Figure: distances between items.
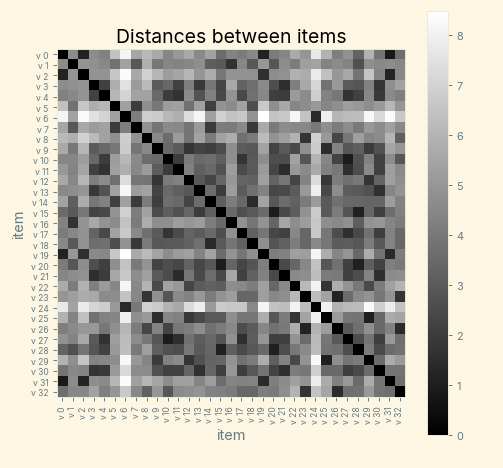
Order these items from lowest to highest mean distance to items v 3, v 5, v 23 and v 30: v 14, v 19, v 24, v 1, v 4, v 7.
v 14, v 4, v 7, v 1, v 19, v 24
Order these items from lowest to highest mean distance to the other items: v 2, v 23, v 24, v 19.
v 23, v 19, v 2, v 24
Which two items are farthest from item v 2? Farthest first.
v 6, v 24
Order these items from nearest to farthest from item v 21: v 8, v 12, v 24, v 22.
v 12, v 22, v 8, v 24
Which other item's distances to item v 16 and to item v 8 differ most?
v 1
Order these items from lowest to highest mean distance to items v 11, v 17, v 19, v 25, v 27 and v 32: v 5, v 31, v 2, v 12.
v 12, v 31, v 2, v 5
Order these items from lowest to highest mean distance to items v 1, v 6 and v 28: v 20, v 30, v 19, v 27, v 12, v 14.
v 20, v 14, v 27, v 30, v 12, v 19
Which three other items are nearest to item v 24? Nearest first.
v 6, v 7, v 18
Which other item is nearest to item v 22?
v 25
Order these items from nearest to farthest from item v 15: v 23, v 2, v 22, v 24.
v 22, v 2, v 23, v 24
